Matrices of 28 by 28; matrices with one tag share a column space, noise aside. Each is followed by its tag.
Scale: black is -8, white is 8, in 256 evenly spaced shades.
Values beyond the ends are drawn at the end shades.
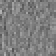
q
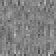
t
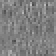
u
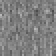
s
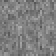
q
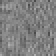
q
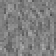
q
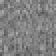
q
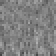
t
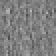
s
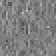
u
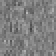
u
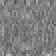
t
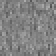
q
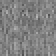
s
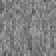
q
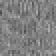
u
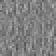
q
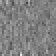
t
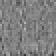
t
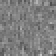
t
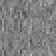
u
